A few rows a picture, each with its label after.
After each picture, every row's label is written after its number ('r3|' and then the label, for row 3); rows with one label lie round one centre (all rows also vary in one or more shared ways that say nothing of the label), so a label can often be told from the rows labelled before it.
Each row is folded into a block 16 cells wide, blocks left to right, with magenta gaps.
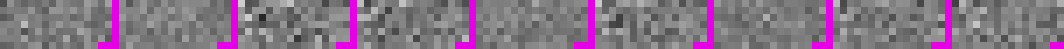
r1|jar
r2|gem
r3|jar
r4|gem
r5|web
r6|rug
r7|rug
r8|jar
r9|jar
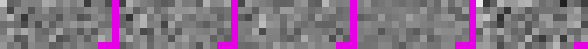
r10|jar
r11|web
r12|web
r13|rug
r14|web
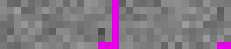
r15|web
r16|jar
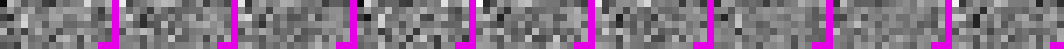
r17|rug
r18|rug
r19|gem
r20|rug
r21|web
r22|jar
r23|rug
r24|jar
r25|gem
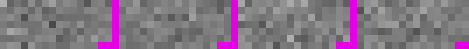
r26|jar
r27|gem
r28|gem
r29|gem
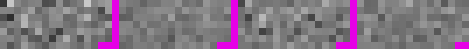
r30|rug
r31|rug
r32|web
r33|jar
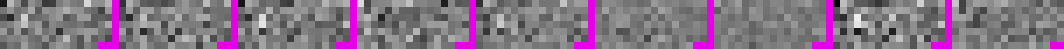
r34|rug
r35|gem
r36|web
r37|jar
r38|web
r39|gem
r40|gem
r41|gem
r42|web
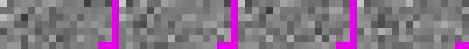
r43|gem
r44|gem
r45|web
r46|rug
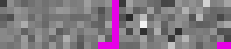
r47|jar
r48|web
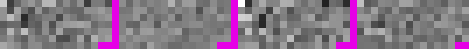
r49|jar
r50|jar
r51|gem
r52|rug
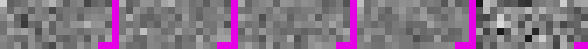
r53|rug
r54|jar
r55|gem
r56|web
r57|gem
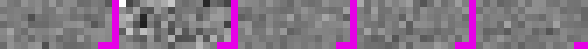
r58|jar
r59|rug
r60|rug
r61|rug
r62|gem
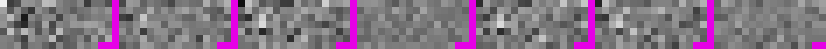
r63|rug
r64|rug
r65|web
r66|gem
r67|web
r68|jar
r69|rug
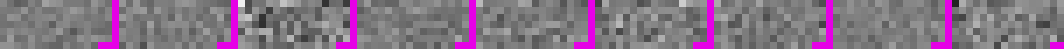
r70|jar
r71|gem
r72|rug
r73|jar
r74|jar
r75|web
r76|gem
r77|rug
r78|jar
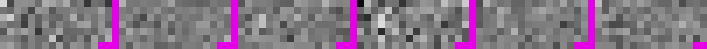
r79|gem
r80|rug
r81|web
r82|jar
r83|jar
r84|rug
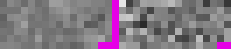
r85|jar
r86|web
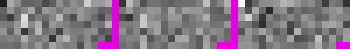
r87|web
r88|rug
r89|web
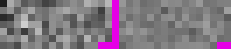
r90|jar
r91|rug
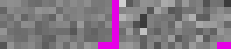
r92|gem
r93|gem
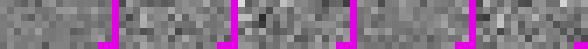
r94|jar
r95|gem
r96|gem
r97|rug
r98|web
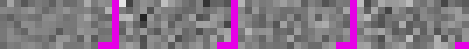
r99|rug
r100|gem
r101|rug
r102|web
